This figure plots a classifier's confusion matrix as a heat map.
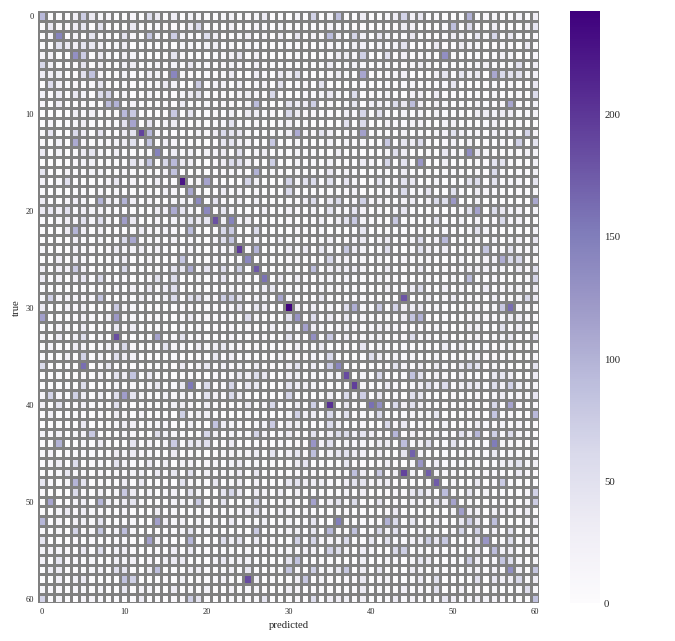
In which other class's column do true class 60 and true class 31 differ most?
9
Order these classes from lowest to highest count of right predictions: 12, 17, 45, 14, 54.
54, 14, 45, 12, 17
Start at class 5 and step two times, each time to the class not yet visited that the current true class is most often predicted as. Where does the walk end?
52
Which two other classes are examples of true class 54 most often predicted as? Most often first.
13, 18
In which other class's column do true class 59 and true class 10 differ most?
11
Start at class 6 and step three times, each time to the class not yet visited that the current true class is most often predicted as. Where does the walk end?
18
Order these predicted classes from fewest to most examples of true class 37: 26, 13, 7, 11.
7, 13, 26, 11
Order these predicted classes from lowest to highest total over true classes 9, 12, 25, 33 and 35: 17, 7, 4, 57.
7, 4, 17, 57
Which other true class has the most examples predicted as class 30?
57
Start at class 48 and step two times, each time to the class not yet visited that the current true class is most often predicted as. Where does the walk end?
49
